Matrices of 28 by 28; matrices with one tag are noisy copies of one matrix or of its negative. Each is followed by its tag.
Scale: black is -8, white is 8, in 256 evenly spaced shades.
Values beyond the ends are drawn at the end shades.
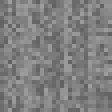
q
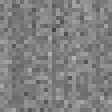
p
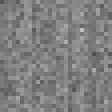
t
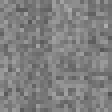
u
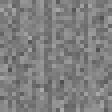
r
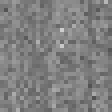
u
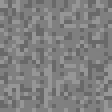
r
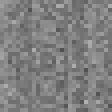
t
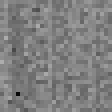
p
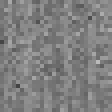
q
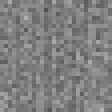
r
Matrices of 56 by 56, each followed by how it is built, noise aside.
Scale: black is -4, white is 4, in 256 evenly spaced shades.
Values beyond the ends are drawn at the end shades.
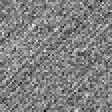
Hankel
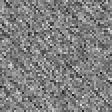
Toeplitz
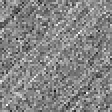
Hankel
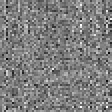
low rank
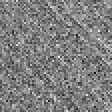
Toeplitz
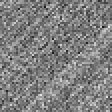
Hankel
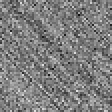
Toeplitz
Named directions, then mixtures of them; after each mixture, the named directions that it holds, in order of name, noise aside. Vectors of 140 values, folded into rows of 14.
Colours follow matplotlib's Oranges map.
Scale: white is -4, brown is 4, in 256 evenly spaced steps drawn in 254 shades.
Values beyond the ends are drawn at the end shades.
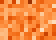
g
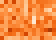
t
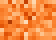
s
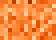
g, t.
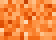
s.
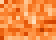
g, s, t.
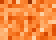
g.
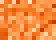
g.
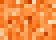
g, s.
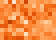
s, t.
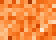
g.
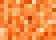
g, s.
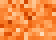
s.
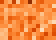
g.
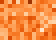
g.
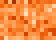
g, s, t.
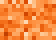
g, s.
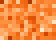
g, t.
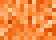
g, s, t.
